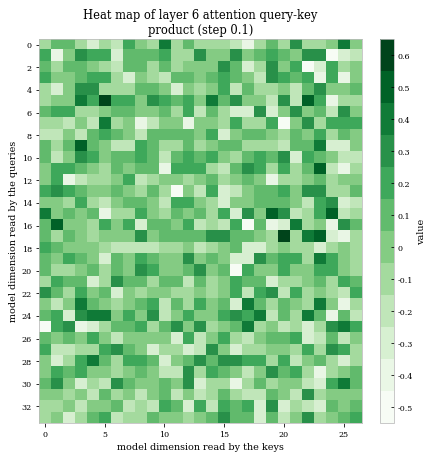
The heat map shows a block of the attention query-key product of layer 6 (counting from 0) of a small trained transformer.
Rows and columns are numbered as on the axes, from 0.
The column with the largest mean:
3
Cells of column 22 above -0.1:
20
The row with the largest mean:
5
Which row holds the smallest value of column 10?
11
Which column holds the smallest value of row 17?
25
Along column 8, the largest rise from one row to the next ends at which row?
17
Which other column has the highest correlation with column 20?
8
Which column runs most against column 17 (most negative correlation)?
21
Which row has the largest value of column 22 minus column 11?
13
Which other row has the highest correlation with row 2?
26
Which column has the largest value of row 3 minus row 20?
16
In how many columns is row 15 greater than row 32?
17
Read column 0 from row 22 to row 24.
0.3 0 0.1
